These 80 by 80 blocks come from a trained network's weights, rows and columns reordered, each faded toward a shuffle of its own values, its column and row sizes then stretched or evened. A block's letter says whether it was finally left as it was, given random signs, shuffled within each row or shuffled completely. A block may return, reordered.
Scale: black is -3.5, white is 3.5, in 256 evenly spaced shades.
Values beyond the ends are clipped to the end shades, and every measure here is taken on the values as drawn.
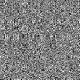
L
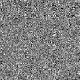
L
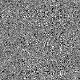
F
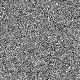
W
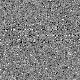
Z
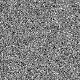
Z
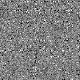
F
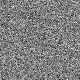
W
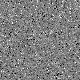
W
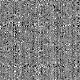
L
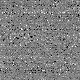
Z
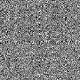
L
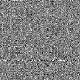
L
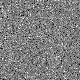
W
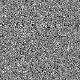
F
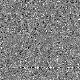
F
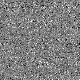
Z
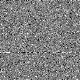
Z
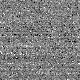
Z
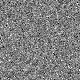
W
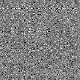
L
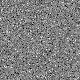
W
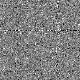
F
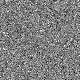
W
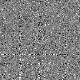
F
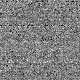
Z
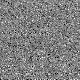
Z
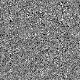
F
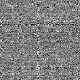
L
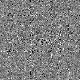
F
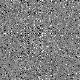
F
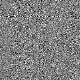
F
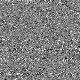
Z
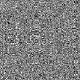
L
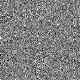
F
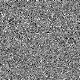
Z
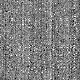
L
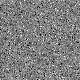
W
